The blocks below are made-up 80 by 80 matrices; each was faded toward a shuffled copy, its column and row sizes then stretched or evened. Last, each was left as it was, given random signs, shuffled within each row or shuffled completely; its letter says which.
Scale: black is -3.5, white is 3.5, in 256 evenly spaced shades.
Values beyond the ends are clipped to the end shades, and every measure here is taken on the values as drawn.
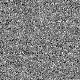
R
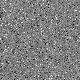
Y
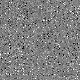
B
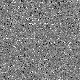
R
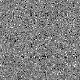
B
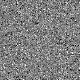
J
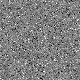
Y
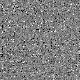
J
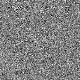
J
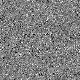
R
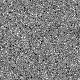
Y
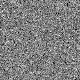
Y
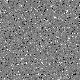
R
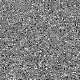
J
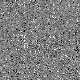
J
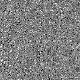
B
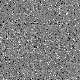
J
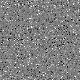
B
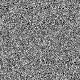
R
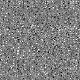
B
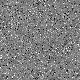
Y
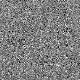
J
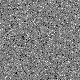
Y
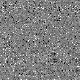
B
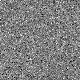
Y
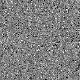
B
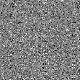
B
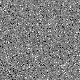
R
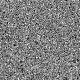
Y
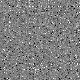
B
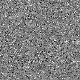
R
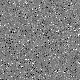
Y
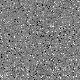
B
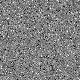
Y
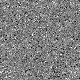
R
